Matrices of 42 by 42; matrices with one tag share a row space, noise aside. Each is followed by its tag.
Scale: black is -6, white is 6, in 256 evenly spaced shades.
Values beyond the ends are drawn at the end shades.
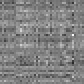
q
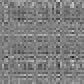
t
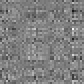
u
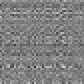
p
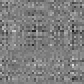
u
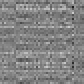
q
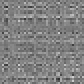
t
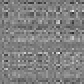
t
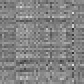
q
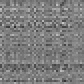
p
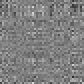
u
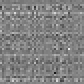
p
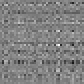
t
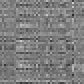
q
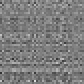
p
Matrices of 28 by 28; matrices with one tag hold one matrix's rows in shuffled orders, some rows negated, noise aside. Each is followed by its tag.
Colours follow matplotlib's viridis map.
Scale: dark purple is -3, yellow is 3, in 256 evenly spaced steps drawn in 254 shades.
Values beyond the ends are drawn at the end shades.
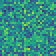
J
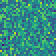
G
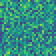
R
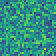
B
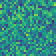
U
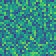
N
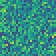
G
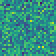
J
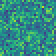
B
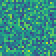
J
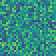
G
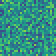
R
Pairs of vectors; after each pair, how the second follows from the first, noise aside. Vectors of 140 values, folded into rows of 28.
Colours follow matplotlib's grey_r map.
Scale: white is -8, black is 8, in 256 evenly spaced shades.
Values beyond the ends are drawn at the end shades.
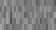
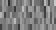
reversed, scaled up.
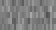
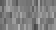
wrapped around.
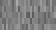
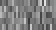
wrapped around, negated, scaled up.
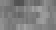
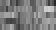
wrapped around, negated, scaled up.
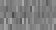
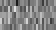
wrapped around, scaled up.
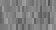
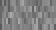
wrapped around.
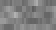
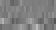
wrapped around, partly zeroed.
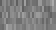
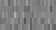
wrapped around, partly zeroed.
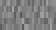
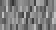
wrapped around, scaled up.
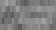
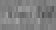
reversed, partly zeroed.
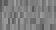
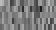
wrapped around, scaled up.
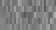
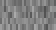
wrapped around.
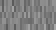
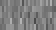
wrapped around.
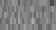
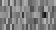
wrapped around, scaled up.
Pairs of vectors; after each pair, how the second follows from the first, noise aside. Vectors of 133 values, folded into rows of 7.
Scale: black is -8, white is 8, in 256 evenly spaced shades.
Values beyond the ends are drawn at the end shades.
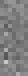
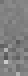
partly zeroed.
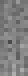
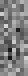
wrapped around, negated, scaled up.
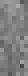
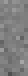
partly zeroed.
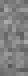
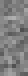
wrapped around, negated.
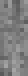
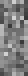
wrapped around, negated, scaled up.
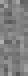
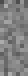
sign-scrambled.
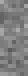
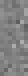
wrapped around, partly zeroed.
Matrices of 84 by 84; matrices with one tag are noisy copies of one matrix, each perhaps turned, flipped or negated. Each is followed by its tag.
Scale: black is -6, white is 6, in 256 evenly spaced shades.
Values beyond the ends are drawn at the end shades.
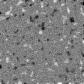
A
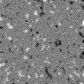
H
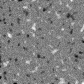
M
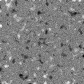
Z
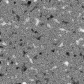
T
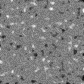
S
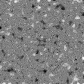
Z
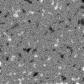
M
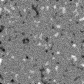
H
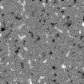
T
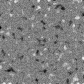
Z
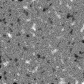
M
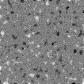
S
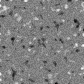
Z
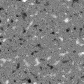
T
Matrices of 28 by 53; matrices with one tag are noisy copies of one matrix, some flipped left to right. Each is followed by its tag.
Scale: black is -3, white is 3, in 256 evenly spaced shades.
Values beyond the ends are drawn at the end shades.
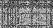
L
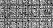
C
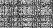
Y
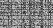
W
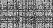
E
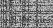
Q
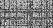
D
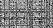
D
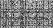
D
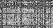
L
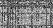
L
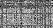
L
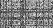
D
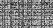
W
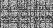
E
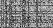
Q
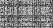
Y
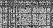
L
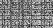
W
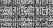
Y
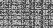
W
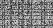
W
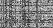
Q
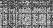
L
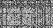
L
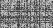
E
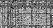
L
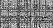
E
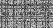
C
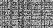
W
